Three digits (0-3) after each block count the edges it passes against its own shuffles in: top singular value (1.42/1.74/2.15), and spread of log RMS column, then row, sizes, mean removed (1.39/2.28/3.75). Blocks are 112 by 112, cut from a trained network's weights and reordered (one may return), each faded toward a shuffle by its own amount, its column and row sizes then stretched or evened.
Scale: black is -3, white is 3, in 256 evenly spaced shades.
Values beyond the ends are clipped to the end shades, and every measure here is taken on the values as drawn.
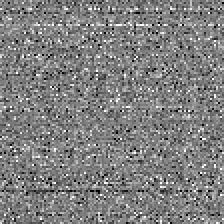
1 0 2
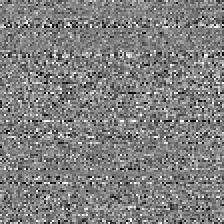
2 1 3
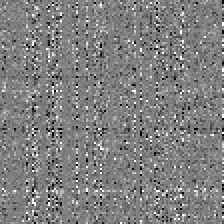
1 3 1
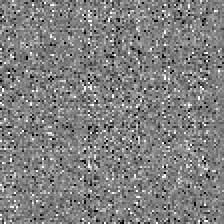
0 2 1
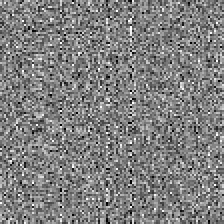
3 2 0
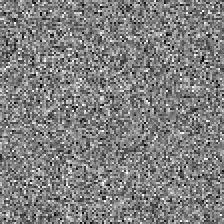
1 1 1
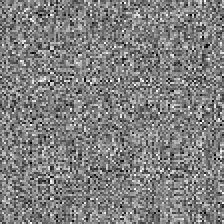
3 1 1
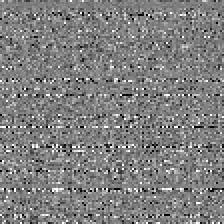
1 0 3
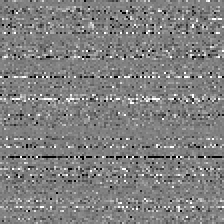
2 0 3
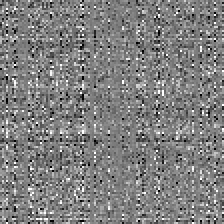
2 3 0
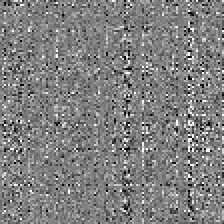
1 3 2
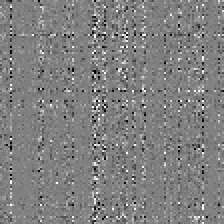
1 3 2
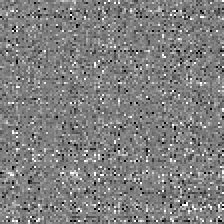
0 2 2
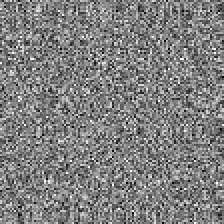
3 0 1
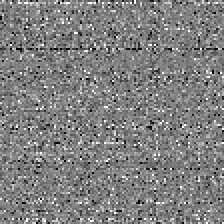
1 1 2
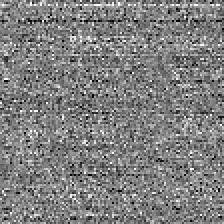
2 1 1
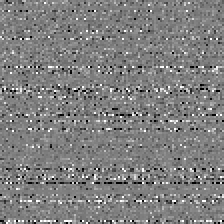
1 0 3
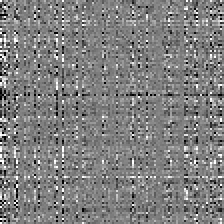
3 3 1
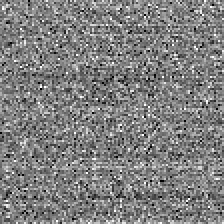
2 1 0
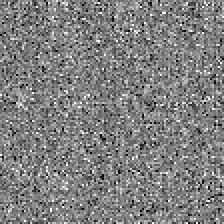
1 0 1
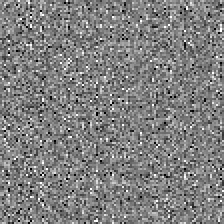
0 2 0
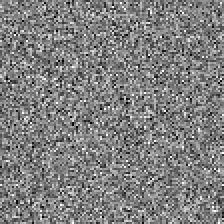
0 1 0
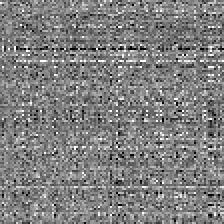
3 2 2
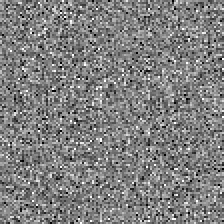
1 1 0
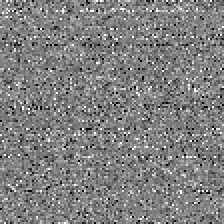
0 0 2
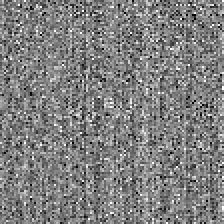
2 1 1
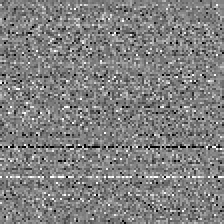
2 0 2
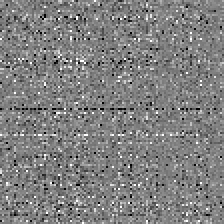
1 2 2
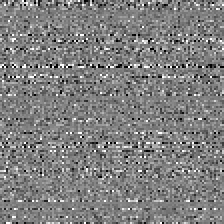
0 0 3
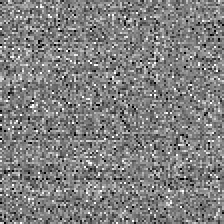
1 1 0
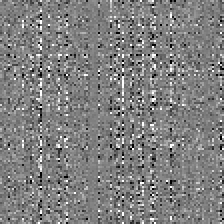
2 3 2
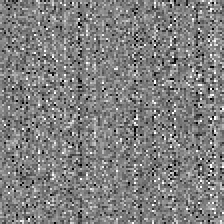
1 2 0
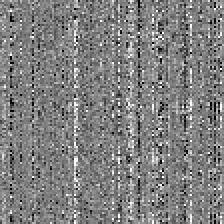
3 3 1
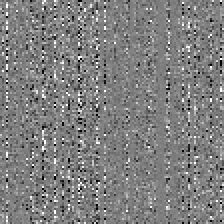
0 3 0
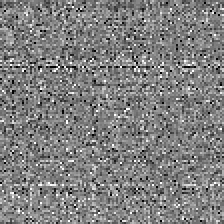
2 1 1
